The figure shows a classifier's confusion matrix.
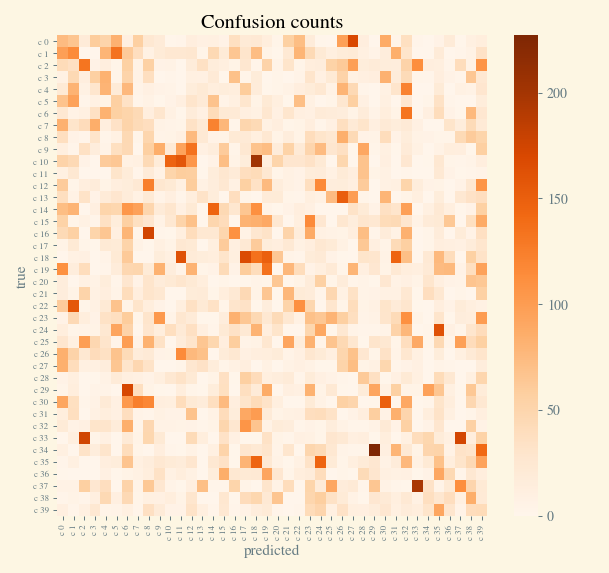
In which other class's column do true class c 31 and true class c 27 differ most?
c 18
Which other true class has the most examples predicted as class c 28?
c 9
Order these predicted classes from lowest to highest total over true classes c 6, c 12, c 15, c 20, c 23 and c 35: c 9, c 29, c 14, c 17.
c 29, c 14, c 9, c 17
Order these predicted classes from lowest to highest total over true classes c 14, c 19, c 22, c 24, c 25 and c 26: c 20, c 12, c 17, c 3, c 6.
c 20, c 3, c 17, c 12, c 6
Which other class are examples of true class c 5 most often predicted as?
c 1
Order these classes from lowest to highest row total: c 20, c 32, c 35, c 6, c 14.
c 20, c 32, c 6, c 35, c 14
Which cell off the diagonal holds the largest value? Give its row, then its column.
c 34, c 29
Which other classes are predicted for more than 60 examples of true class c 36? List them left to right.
c 15, c 19, c 35
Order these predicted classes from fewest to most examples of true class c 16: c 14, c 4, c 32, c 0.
c 14, c 0, c 4, c 32
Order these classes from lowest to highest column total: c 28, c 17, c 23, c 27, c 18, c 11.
c 28, c 11, c 27, c 23, c 17, c 18
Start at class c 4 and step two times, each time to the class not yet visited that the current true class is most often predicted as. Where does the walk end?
c 17
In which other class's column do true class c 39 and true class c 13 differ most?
c 26
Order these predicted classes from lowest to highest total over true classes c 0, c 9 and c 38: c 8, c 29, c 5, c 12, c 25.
c 29, c 25, c 8, c 5, c 12
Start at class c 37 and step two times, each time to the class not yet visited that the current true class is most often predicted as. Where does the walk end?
c 2
